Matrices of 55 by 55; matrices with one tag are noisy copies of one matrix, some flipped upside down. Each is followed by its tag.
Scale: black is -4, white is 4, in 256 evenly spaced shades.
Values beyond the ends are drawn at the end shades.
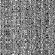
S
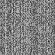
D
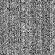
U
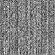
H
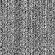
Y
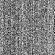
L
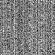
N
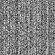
H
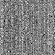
L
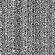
Y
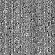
D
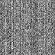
D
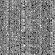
U
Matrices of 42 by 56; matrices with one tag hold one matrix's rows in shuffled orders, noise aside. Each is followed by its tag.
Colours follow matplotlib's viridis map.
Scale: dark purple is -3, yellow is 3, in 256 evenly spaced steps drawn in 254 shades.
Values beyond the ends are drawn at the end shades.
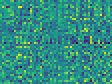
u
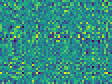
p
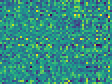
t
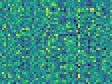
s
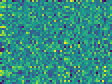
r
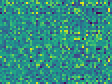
t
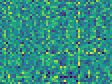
s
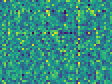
s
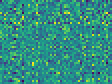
p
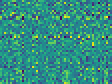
p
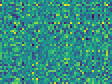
p
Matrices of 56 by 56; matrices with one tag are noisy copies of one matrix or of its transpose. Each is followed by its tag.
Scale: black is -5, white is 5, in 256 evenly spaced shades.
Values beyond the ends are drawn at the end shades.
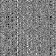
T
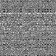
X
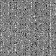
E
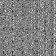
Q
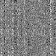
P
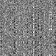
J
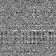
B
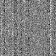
P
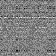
T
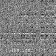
J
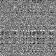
B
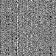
T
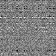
T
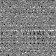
B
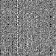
T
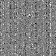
E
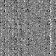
P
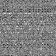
X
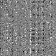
B
